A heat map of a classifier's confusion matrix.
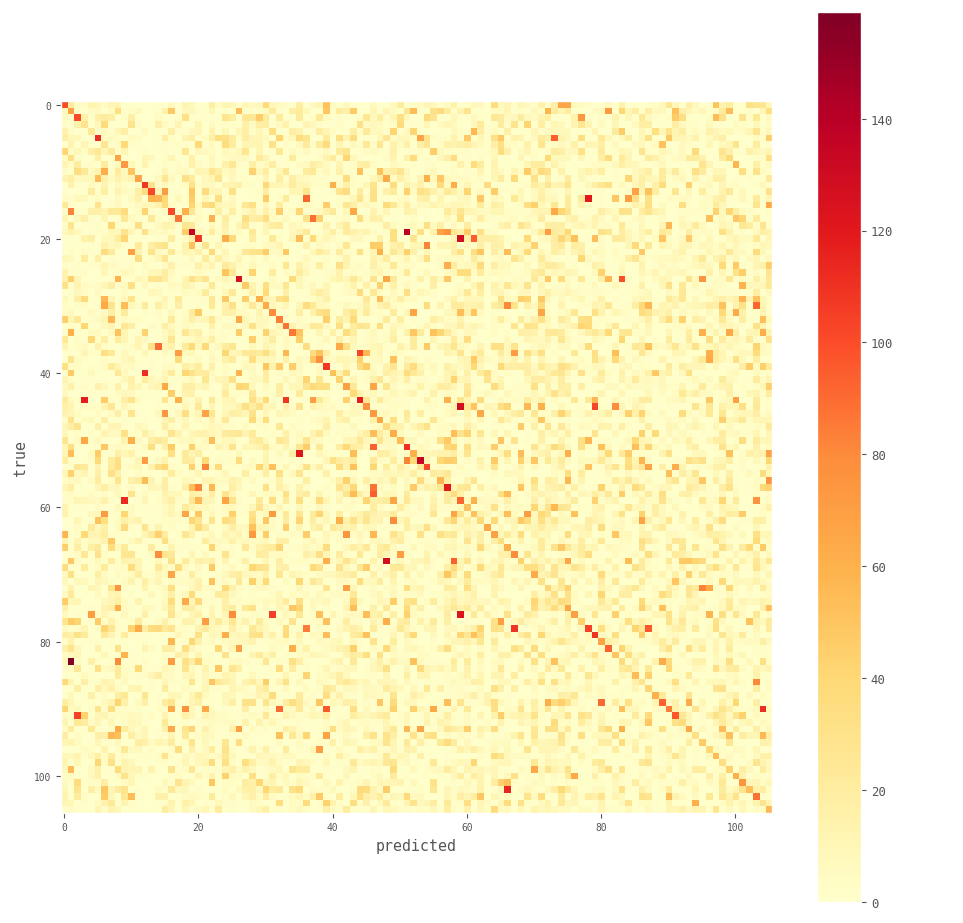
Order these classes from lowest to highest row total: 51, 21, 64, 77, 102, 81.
21, 81, 102, 77, 64, 51
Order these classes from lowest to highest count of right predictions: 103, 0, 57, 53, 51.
103, 0, 51, 57, 53
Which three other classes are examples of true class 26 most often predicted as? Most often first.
83, 95, 48
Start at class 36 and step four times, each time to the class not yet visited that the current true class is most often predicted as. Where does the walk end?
50
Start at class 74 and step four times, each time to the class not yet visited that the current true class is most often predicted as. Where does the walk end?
94
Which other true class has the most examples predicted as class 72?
19
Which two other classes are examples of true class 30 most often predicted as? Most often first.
103, 66
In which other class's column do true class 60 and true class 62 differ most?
49
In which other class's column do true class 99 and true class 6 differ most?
70
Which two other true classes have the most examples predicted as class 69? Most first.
61, 45
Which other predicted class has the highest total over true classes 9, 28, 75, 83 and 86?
1
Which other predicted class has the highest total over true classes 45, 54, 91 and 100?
59
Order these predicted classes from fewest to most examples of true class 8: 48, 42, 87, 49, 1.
48, 49, 87, 1, 42
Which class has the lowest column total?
63
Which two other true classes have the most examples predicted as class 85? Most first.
13, 51
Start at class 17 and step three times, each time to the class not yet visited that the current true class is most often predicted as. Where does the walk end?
3
